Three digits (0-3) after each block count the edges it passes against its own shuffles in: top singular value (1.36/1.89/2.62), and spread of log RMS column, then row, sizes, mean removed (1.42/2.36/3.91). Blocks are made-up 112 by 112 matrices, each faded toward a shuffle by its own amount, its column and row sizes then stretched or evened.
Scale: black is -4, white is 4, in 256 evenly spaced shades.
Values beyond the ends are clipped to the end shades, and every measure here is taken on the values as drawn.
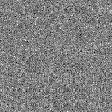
2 0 0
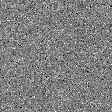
1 0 0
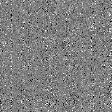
1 2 1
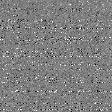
0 1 2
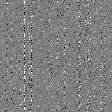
2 2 0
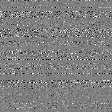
1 0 3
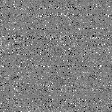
1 1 2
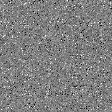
1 1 1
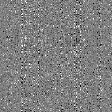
2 2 0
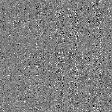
0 2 1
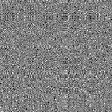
3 1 1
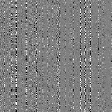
3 3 0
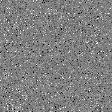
1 1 1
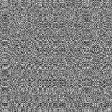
3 1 2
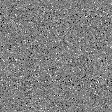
0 0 1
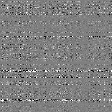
1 2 3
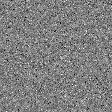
0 0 0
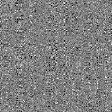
2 2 1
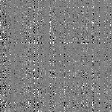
1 3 2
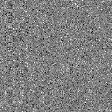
2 1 0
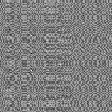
3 0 0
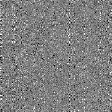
2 2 0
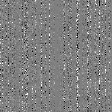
1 3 0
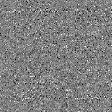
2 1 1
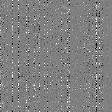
2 3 1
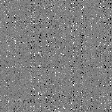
1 2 1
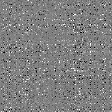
2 2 2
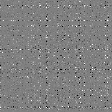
2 2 2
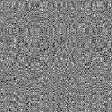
3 2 0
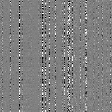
3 3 0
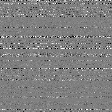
1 0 3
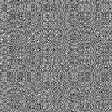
3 0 0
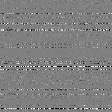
3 0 3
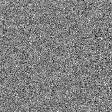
1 1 0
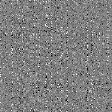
2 2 1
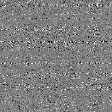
1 1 2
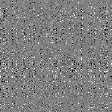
2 2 2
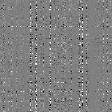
1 3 2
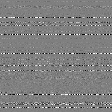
3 0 3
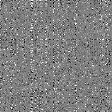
2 2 1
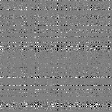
1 2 3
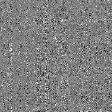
1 2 1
